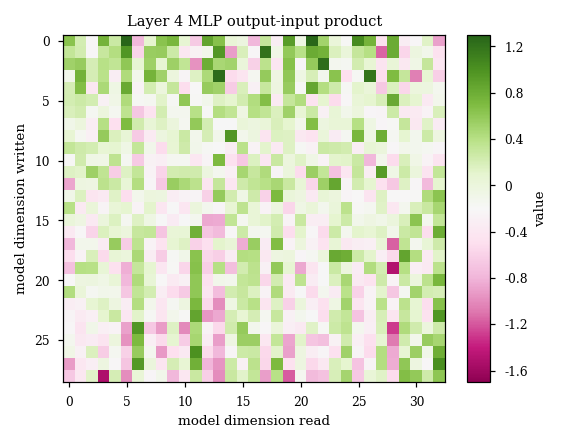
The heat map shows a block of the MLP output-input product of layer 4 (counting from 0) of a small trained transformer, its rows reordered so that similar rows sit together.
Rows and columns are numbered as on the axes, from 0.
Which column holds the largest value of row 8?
14
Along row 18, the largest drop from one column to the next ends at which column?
12
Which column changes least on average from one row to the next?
1
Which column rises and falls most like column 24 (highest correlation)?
30
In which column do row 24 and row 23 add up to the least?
28
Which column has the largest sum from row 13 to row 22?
32
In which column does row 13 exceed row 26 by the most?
13
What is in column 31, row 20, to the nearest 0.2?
0.4
